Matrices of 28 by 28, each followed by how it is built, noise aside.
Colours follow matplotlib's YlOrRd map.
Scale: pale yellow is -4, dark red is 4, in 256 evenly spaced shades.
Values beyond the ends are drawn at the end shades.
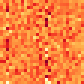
uneven columns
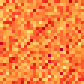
Hankel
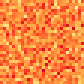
repeating rows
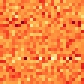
uneven rows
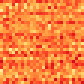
blocks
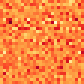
uneven rows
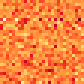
uneven rows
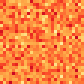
repeating rows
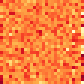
uneven columns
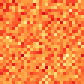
Hankel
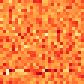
uneven rows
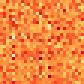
uneven columns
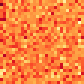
uneven columns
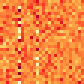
uneven columns
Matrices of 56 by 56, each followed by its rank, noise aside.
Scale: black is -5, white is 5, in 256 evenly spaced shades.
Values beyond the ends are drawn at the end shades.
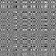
one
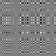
one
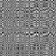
two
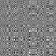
three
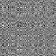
three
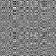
two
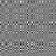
two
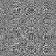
four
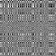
one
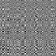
two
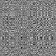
four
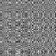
three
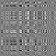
two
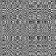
two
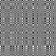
one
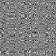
four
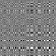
one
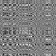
three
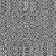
four
